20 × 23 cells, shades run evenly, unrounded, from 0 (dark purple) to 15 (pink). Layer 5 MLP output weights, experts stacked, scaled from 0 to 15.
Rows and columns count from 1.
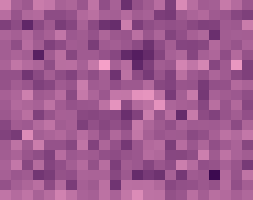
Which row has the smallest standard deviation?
20
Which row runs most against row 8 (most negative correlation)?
12
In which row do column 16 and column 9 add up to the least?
15
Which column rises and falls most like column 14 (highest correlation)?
13
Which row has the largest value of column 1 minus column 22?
2
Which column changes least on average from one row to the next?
21
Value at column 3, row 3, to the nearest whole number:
3
